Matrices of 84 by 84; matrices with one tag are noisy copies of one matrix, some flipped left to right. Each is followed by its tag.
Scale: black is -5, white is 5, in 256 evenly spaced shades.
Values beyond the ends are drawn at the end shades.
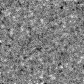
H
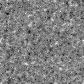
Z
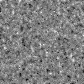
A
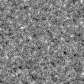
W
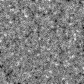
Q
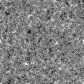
Z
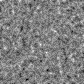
A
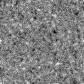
Z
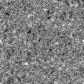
Z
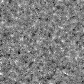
W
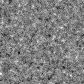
W
